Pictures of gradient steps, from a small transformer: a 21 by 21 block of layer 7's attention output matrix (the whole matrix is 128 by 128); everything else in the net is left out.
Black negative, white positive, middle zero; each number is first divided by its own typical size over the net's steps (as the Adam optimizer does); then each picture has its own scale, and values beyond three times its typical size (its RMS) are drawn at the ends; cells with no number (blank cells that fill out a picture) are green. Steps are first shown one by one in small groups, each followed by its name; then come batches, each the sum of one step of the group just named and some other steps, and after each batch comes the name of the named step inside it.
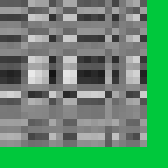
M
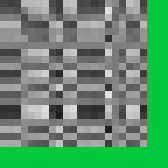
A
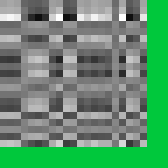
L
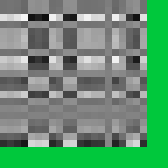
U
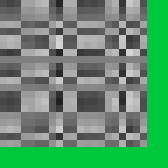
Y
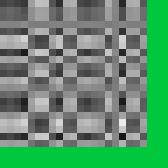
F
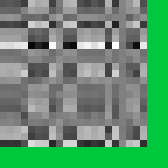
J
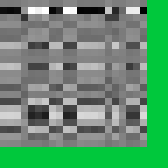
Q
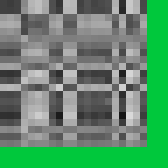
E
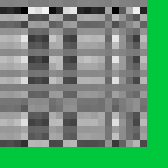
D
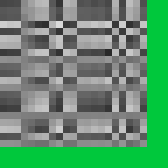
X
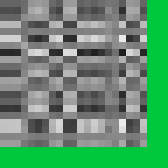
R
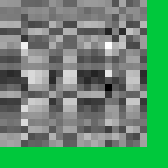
M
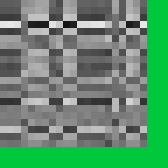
X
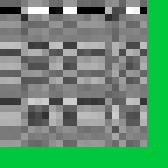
Q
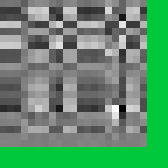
Q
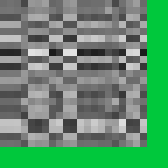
R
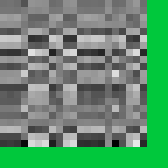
U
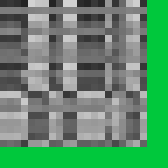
M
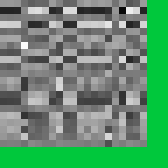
R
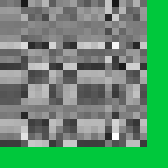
J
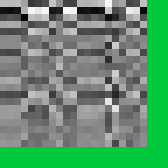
Q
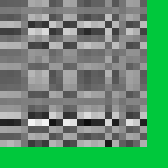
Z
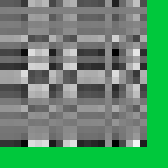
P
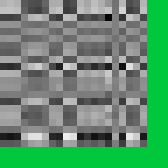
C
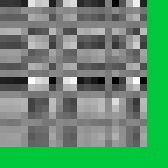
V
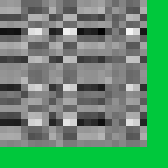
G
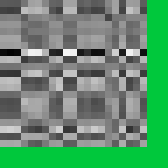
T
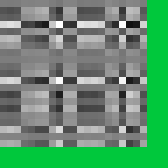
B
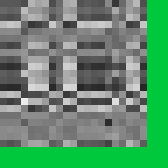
V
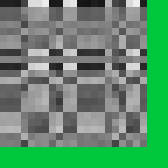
P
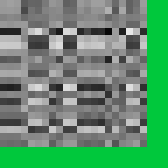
G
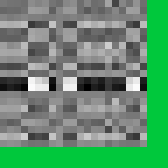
V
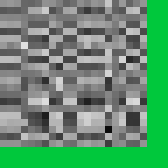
C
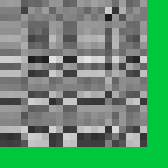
C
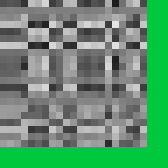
Z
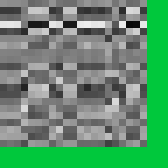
B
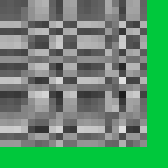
B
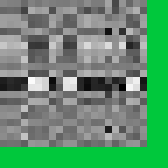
V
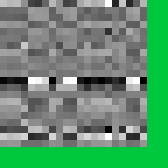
V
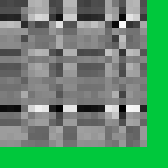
B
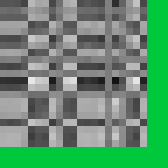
V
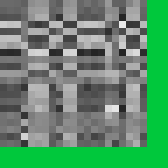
P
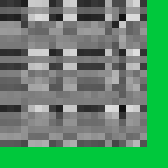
P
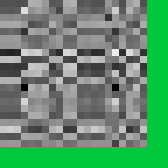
T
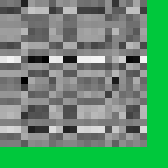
V
